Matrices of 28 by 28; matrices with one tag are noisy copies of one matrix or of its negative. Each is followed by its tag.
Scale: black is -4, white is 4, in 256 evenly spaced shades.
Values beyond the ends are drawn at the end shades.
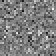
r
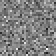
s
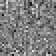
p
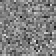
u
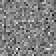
s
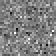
u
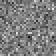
r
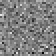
s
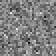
u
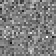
r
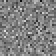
r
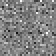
r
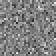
s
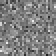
p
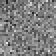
p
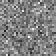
r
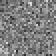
p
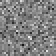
r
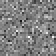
r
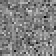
u
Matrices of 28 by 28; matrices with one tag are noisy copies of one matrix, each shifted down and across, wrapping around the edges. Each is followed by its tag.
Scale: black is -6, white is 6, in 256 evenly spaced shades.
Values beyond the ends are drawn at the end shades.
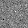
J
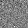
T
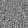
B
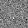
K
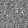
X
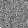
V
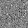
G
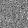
X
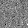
X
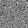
T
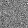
V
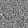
G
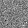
V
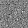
T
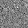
K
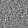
B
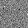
T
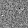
B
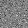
V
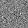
G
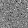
B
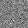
V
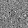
G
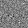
B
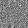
B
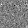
K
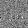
X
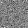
V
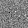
G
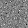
T
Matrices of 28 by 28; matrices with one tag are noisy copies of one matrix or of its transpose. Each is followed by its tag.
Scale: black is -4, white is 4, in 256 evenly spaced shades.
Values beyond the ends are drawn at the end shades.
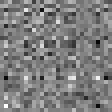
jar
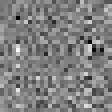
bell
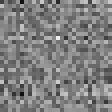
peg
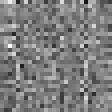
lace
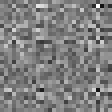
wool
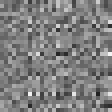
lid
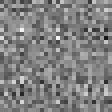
peg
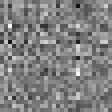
jar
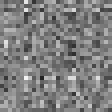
jar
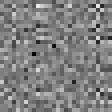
wool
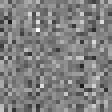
peg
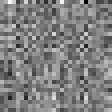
lace
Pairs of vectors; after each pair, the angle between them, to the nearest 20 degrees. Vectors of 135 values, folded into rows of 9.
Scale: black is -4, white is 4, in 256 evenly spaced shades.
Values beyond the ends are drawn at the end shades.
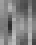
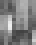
140 degrees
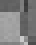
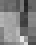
20 degrees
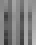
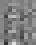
60 degrees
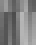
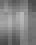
80 degrees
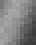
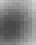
120 degrees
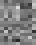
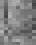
120 degrees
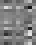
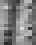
60 degrees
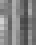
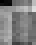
100 degrees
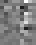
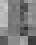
80 degrees
